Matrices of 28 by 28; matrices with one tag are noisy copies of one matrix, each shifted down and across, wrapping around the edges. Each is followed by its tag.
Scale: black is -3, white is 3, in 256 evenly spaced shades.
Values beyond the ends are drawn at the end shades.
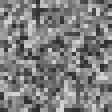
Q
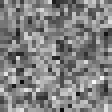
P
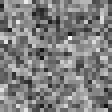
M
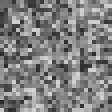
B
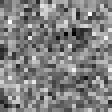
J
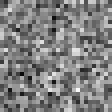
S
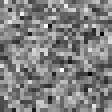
S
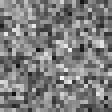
P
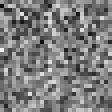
S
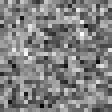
B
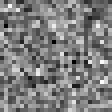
B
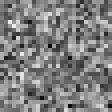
J
